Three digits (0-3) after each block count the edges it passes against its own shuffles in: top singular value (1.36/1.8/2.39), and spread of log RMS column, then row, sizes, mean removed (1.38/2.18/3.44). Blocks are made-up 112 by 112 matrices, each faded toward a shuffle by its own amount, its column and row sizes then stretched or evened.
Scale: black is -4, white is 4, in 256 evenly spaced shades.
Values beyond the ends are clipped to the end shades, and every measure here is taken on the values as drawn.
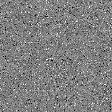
0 1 1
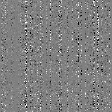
1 3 1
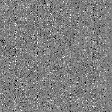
2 2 0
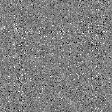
1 2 1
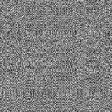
3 2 1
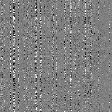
3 3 0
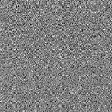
3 1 2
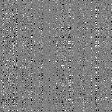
2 3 2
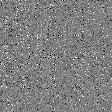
1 1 1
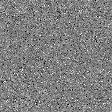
0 0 1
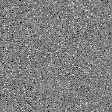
0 1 0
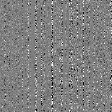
2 3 0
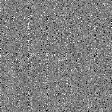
2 2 1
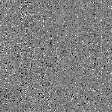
1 2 1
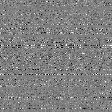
2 0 3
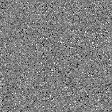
1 1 1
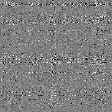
1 2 3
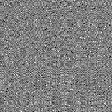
3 0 0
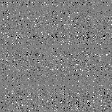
0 2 2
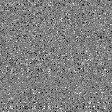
2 0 2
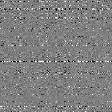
3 1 3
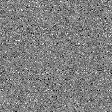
1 0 2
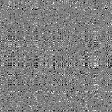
3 1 2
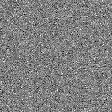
2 0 0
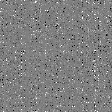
0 2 1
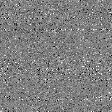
0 1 2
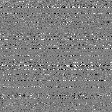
1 0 3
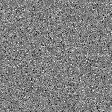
1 0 0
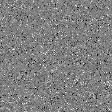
0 1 1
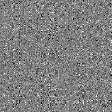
2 2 1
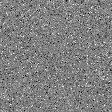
0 0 0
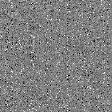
1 2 0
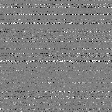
2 0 3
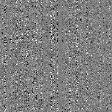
0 3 1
